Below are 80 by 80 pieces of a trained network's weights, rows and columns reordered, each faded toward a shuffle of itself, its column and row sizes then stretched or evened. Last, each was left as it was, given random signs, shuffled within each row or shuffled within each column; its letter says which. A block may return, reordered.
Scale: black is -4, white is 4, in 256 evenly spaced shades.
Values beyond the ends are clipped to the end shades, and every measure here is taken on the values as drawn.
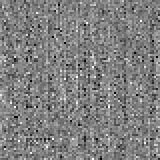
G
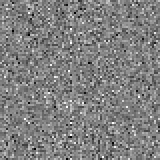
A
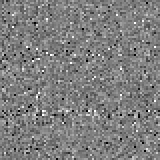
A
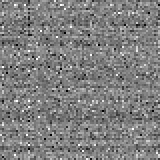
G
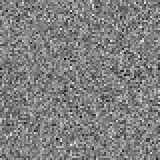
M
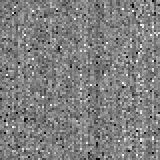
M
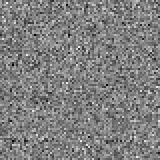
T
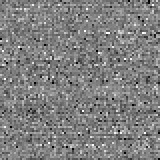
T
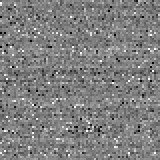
T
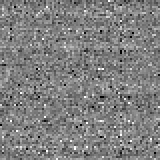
G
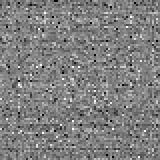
G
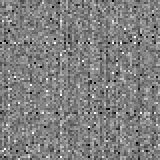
G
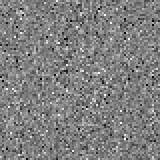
M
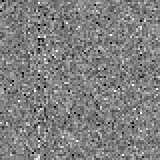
M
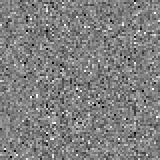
M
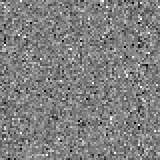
M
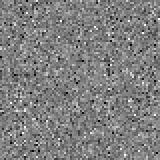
M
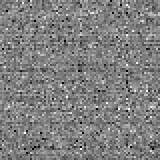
G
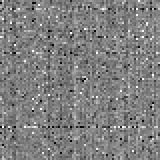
G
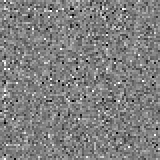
A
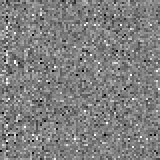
A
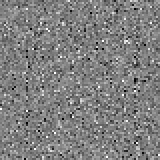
A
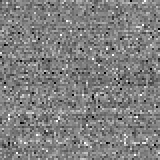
T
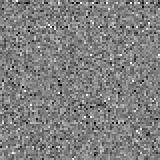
T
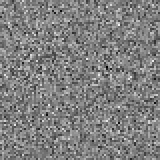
A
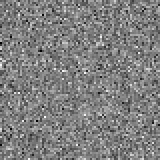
G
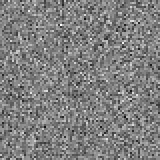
M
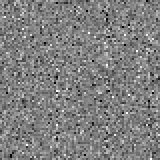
M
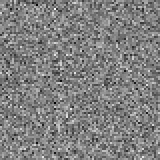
A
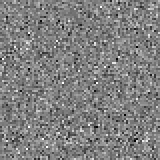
A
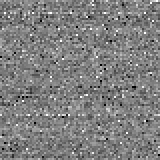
T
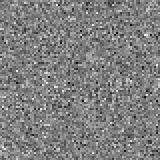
A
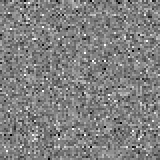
A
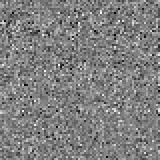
A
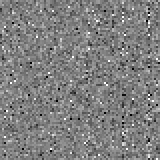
M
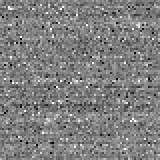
T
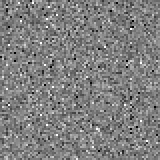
M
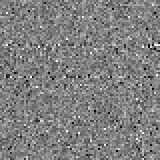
T
